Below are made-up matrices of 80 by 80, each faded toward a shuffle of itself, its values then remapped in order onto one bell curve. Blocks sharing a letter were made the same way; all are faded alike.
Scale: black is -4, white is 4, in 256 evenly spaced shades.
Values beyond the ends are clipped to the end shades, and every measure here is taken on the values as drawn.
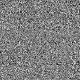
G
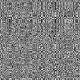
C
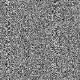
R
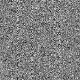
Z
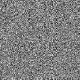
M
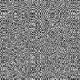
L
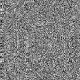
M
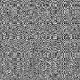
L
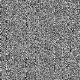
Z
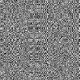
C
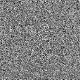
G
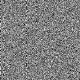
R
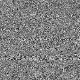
G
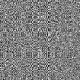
C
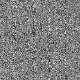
Z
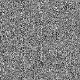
Z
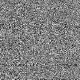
G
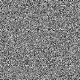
G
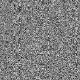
Z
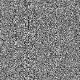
Z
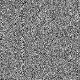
R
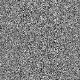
R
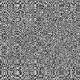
L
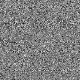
G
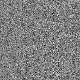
R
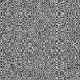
C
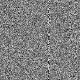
R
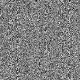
R
